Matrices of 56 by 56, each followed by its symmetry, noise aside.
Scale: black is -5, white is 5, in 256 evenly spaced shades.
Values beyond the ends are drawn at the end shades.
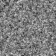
no symmetry.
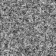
no symmetry.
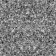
mirrored left to right.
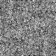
same after a half turn.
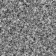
no symmetry.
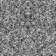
mirrored left to right.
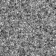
symmetric across the other diagonal.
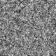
no symmetry.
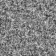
symmetric across the other diagonal.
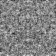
mirrored left to right.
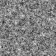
symmetric.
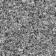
no symmetry.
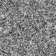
same after a half turn.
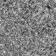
symmetric across the other diagonal.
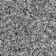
no symmetry.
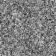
same after a half turn.
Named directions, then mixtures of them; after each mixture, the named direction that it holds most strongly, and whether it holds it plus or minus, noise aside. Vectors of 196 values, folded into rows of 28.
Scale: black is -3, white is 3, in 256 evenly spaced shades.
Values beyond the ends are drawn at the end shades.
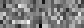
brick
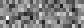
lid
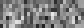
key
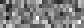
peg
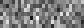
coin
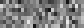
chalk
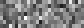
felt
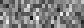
coin, plus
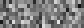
brick, plus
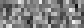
chalk, minus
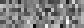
chalk, plus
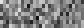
coin, minus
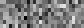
felt, minus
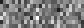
coin, plus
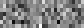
brick, minus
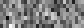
key, plus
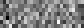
lid, minus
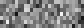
coin, plus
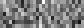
brick, minus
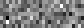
lid, minus
